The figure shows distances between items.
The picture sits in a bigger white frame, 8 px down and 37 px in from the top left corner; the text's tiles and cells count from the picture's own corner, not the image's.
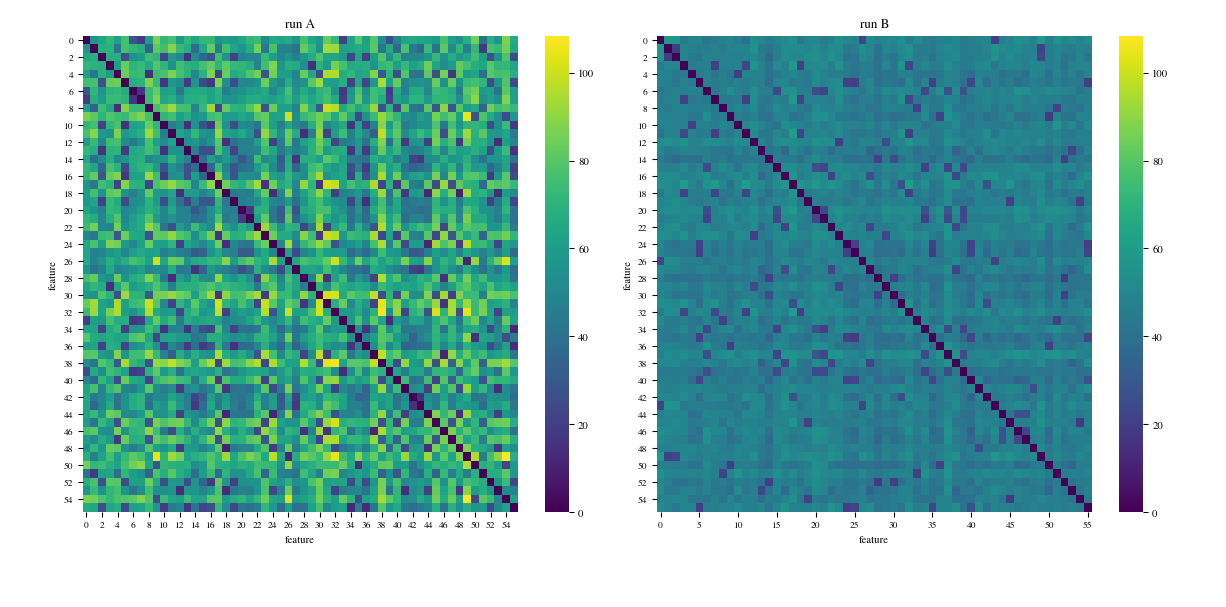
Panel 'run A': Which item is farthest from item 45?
32
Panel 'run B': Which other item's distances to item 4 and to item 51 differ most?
10
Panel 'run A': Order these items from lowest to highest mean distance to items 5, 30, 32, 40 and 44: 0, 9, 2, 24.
24, 2, 0, 9
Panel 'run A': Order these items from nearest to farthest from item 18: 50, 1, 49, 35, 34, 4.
34, 35, 50, 1, 4, 49
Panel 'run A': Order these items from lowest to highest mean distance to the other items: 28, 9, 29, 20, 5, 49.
20, 5, 28, 29, 9, 49
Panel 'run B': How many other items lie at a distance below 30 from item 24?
5
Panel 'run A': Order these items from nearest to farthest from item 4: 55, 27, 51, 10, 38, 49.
38, 51, 27, 49, 55, 10
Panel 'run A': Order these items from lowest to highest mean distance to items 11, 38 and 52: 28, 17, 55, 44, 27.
55, 28, 27, 17, 44
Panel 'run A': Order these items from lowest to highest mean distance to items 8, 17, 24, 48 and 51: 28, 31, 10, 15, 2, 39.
39, 15, 2, 10, 28, 31
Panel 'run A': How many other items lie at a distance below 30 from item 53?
7
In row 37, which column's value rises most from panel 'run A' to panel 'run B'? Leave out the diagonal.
46
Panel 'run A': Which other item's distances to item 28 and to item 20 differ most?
31
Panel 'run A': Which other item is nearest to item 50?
35
